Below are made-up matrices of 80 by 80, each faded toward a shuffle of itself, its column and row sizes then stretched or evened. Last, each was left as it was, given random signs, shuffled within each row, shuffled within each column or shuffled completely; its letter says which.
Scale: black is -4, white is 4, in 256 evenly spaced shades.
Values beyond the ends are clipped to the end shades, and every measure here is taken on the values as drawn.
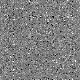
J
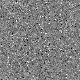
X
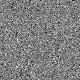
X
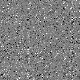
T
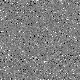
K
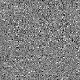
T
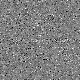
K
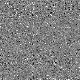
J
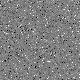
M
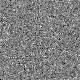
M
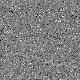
K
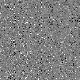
T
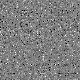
J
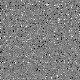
T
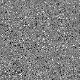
T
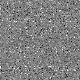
J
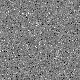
M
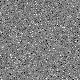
M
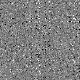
J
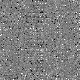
T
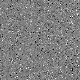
X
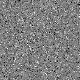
X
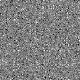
T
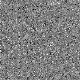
J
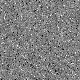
M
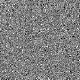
T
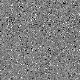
J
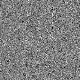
X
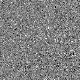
J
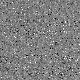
K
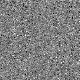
X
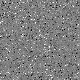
K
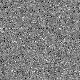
K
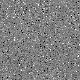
X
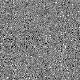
T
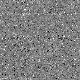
J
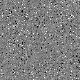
X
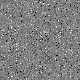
X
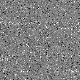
J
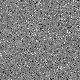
M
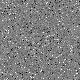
M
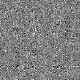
T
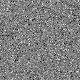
K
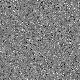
M
